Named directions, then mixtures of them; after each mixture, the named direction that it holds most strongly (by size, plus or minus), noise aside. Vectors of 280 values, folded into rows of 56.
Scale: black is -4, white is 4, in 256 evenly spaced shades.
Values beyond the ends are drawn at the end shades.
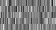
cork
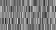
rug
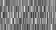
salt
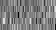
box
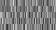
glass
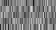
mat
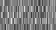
salt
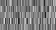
rug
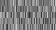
glass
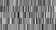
box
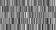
glass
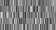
glass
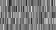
cork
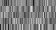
mat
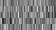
salt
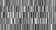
salt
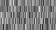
glass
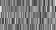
rug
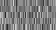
glass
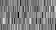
box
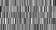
cork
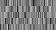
mat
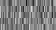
cork
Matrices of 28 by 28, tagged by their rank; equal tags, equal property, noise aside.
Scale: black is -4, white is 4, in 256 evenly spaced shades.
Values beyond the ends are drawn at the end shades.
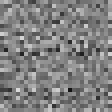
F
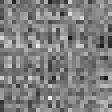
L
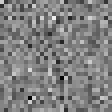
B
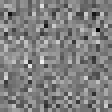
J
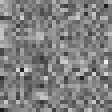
F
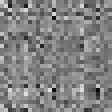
L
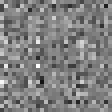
L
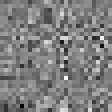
L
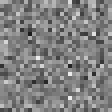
J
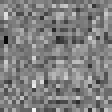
L
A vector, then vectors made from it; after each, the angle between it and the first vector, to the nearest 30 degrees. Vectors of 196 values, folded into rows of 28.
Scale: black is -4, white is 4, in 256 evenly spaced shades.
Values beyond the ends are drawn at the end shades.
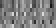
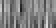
90 degrees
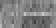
60 degrees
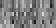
30 degrees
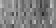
150 degrees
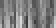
60 degrees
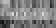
60 degrees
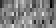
30 degrees
